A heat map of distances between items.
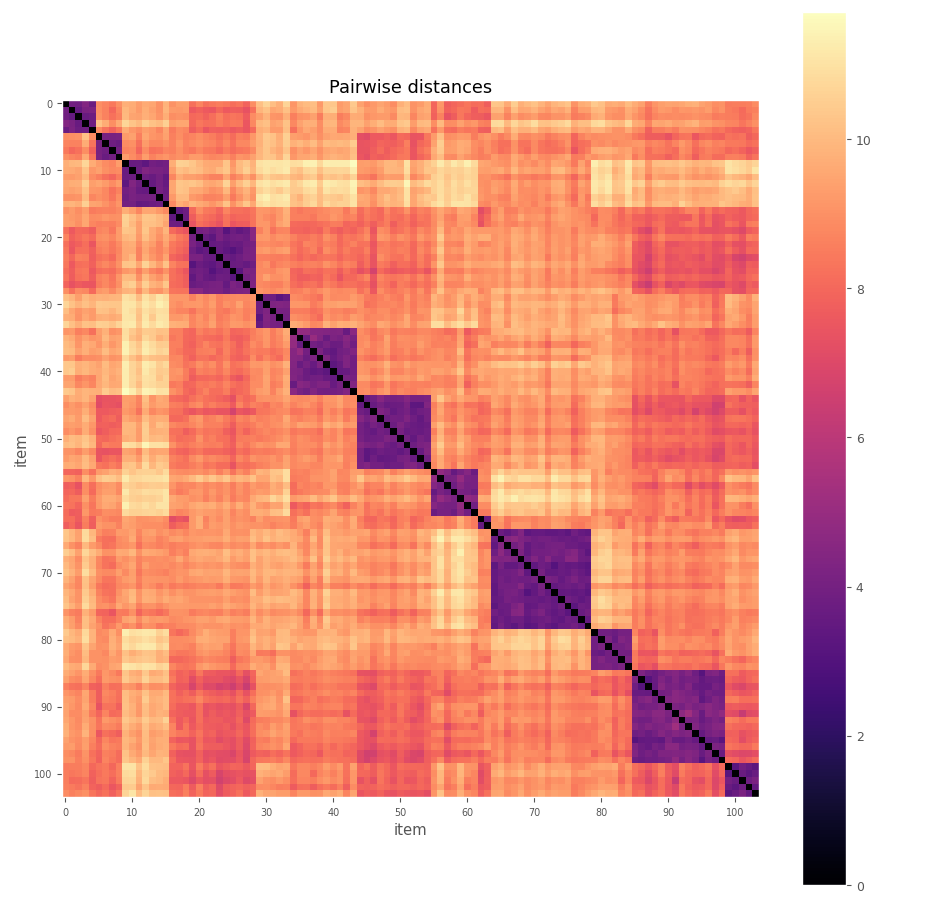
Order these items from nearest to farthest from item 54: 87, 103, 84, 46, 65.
46, 103, 87, 84, 65
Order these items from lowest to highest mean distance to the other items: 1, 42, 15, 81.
42, 1, 81, 15
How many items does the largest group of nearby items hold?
15
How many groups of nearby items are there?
14
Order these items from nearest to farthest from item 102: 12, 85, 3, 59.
85, 3, 59, 12
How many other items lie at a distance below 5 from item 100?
4
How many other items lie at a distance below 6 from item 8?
3
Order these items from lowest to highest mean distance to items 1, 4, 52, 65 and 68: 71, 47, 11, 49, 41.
71, 49, 47, 11, 41
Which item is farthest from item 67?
59
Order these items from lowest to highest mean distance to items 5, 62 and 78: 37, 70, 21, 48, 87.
70, 87, 48, 21, 37
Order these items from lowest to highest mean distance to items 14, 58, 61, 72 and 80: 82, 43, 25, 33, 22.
82, 25, 22, 43, 33
